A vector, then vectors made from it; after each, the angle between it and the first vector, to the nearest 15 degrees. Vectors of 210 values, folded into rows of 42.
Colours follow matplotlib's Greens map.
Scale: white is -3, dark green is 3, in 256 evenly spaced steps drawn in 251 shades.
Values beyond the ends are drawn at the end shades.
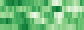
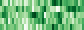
135 degrees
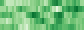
165 degrees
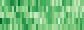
45 degrees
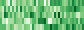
120 degrees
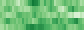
90 degrees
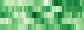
150 degrees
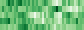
30 degrees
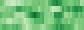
150 degrees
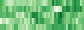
150 degrees
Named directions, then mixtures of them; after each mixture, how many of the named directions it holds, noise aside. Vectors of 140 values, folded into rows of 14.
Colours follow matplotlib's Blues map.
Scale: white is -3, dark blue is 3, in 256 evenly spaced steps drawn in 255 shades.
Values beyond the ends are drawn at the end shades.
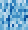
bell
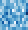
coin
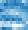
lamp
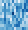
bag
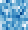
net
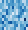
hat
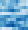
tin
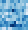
three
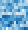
three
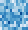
two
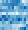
three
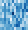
one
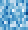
one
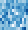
four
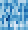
three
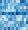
three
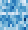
four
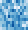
two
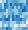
four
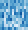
three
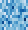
two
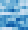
one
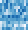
three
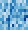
one
